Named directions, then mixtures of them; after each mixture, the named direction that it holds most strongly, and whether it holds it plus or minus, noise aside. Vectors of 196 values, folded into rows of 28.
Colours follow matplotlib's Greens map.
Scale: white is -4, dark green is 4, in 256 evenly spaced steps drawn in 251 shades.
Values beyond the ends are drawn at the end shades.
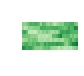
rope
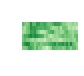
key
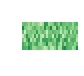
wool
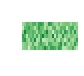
wool, minus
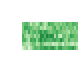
rope, minus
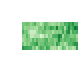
rope, plus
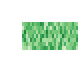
wool, minus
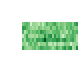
key, minus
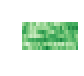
key, minus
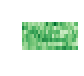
rope, minus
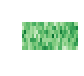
wool, minus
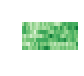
key, minus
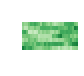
rope, plus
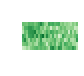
wool, minus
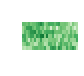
wool, minus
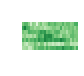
rope, minus
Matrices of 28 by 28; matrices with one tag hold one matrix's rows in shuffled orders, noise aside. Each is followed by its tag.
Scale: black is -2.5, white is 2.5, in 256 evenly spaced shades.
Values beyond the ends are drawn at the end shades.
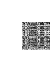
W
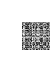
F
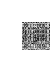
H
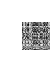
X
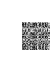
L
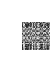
F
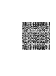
H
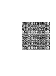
H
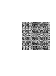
X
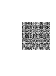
F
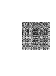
X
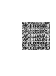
H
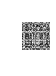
F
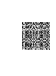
F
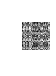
X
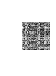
W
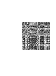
W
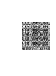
X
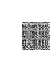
L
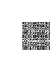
H
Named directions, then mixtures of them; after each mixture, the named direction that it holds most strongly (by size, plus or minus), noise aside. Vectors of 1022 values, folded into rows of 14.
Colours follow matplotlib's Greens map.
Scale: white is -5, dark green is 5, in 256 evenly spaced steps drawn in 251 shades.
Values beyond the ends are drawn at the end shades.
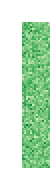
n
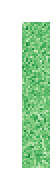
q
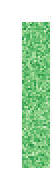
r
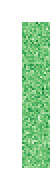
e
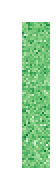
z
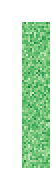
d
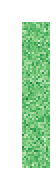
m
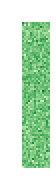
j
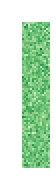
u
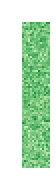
d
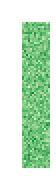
d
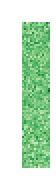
d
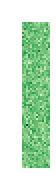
n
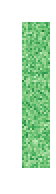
d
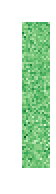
z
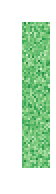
d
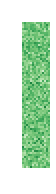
m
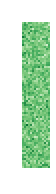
n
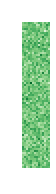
m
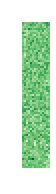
z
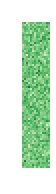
d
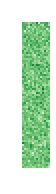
e
